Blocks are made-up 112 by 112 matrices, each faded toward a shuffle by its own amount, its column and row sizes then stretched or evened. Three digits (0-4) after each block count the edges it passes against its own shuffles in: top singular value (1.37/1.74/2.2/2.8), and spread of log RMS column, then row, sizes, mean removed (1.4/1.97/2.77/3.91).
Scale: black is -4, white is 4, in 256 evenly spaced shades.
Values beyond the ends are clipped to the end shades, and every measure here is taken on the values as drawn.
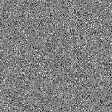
2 1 0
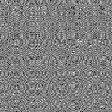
4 0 0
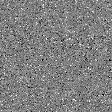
0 0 1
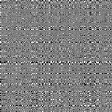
4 3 4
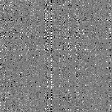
3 3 2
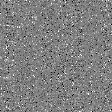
1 2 0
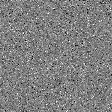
1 0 0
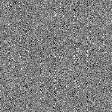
0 3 0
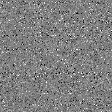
0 1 2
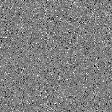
2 1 1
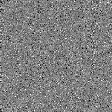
2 1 0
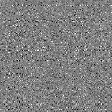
3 1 2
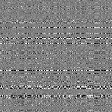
4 0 4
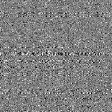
3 1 3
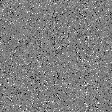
0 1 0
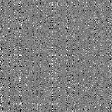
3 3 2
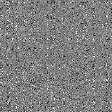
1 3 2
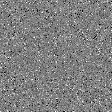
0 1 1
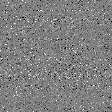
1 0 2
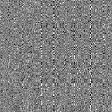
4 3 0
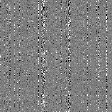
2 4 1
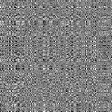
4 3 3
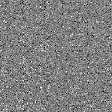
2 2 1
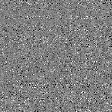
2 1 3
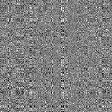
4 3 2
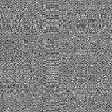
4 0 2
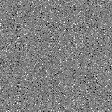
2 1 0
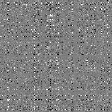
2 3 3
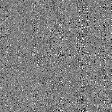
1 3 1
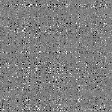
0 3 3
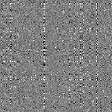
4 3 2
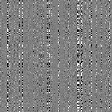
4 4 1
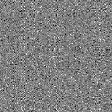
3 2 0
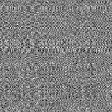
4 0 3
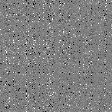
1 3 2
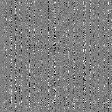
2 4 1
